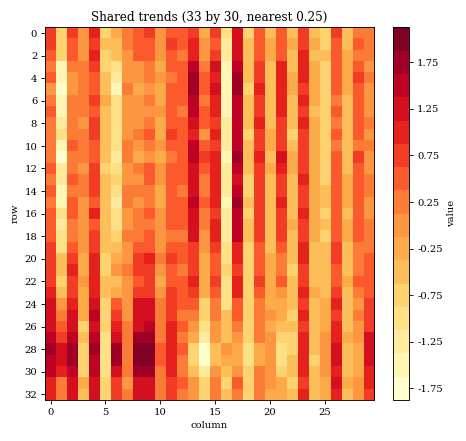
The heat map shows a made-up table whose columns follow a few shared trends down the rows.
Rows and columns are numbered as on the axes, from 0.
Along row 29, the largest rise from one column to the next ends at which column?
6
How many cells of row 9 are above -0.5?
22
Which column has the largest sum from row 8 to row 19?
17
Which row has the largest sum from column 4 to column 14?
28
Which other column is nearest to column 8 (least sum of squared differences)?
9
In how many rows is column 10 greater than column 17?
4
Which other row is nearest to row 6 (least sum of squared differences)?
3
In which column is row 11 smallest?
1
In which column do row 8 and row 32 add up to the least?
16
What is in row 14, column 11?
0.5
